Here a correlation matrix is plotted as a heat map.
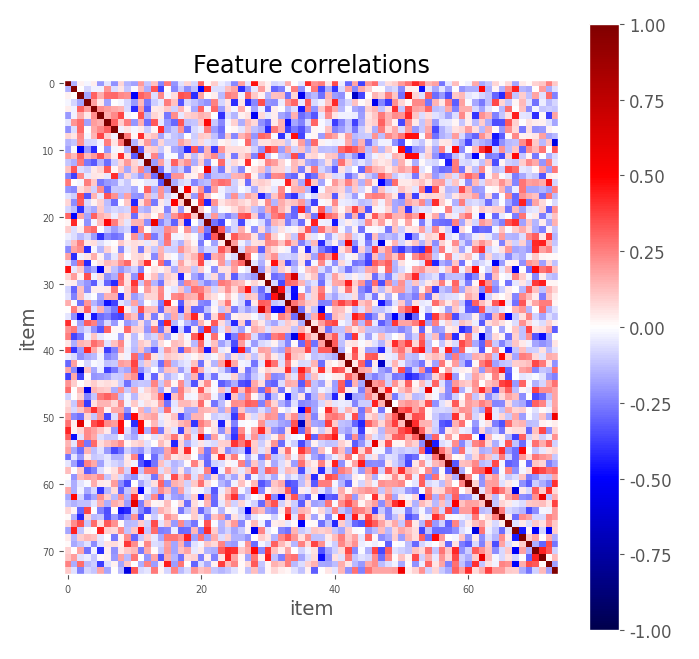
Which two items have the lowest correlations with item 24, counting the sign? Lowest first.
47, 38
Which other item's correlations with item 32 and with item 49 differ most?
35
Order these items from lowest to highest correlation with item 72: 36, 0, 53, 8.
8, 53, 36, 0
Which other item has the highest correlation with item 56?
23
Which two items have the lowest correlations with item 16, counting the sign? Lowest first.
37, 54
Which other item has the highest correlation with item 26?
40
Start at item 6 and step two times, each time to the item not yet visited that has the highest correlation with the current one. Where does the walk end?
13
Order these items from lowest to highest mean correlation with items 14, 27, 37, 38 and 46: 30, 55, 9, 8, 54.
55, 30, 8, 9, 54
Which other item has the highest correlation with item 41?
65
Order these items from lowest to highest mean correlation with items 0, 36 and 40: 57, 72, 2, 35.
2, 35, 72, 57
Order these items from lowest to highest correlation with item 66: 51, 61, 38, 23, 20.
38, 23, 20, 61, 51
